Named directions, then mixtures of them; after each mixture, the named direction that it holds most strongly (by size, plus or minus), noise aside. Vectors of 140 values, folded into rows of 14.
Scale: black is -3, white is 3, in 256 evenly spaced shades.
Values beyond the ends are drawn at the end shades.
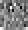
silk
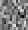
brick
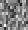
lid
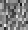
lid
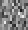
brick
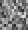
brick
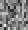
lid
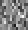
brick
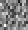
lid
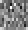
silk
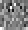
silk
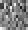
silk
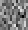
brick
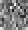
silk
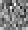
silk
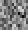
brick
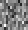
lid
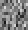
brick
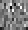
silk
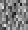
lid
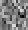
brick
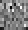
silk
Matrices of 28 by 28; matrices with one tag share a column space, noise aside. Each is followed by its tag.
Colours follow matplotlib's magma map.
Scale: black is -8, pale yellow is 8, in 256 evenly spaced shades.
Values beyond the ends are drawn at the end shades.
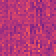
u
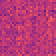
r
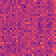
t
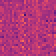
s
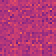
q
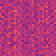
q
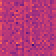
q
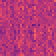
u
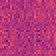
s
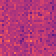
s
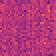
t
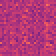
q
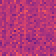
t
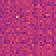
q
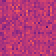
r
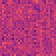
t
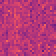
u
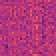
r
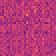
r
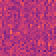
u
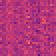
q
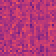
u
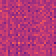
q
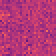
s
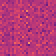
q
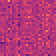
t
